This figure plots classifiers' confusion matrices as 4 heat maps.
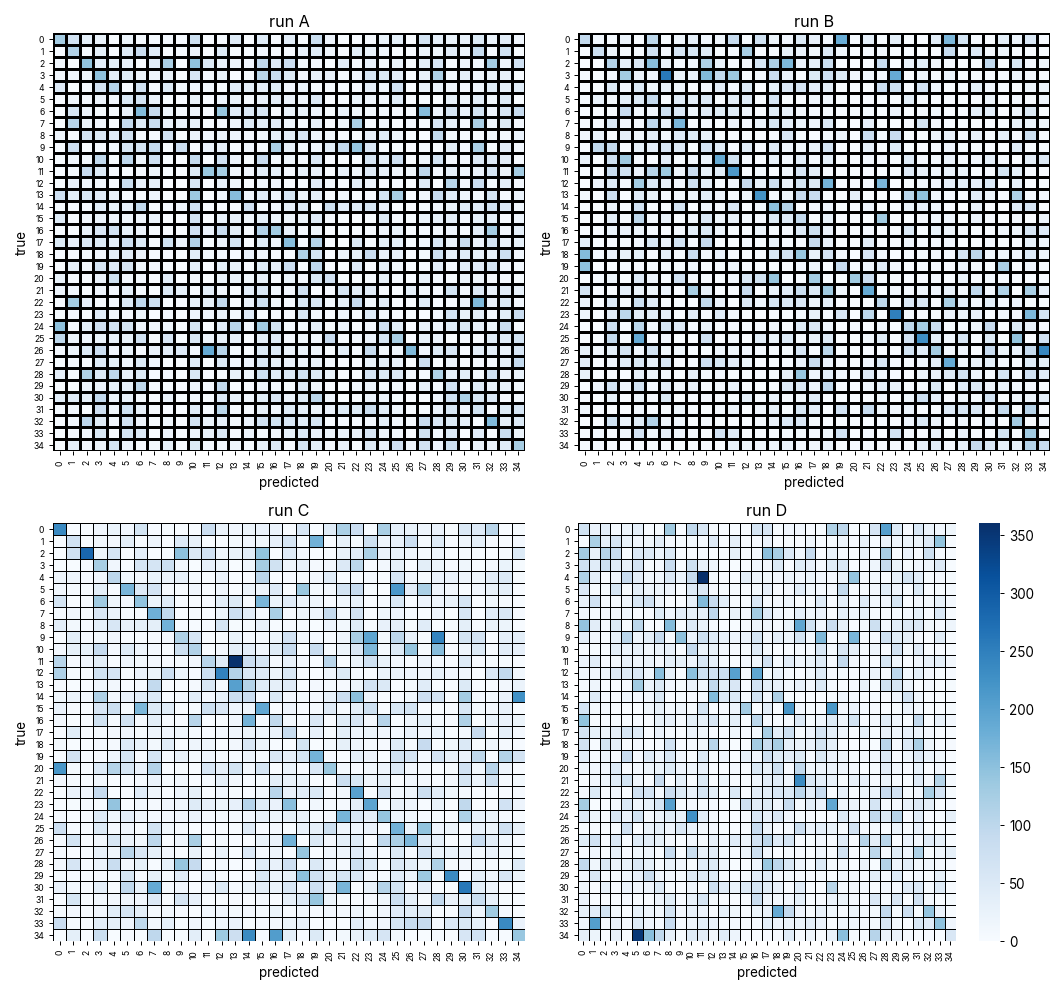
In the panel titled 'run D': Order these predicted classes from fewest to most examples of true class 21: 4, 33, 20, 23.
23, 4, 33, 20
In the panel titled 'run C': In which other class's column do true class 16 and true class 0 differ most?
14
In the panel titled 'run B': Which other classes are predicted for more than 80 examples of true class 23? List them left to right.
3, 21, 33
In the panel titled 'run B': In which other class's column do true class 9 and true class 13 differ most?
25
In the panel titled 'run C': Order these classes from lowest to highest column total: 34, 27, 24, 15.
34, 24, 27, 15
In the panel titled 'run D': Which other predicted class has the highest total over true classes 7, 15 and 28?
19
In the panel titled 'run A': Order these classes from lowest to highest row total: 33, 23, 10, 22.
23, 33, 10, 22
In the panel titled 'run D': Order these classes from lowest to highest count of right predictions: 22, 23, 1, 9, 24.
24, 22, 1, 9, 23
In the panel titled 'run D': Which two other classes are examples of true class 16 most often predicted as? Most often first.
0, 31
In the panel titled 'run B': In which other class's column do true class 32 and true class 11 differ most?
6
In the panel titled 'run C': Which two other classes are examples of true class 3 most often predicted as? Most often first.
15, 22
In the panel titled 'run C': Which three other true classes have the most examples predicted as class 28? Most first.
9, 10, 31
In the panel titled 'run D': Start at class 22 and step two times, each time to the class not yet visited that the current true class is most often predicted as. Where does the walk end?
18
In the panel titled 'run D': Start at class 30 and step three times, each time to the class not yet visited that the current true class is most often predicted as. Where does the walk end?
20
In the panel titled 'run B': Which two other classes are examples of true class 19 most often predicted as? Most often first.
0, 31
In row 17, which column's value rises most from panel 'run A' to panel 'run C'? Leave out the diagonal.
31
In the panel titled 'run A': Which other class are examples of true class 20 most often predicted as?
4
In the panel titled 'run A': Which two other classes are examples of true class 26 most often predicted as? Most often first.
11, 12
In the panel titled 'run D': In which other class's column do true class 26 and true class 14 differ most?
12
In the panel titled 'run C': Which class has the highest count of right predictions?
2
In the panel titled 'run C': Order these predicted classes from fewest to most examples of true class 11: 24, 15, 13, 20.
24, 15, 20, 13
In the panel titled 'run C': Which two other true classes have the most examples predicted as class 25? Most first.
5, 26
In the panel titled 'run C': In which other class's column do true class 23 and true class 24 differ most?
21
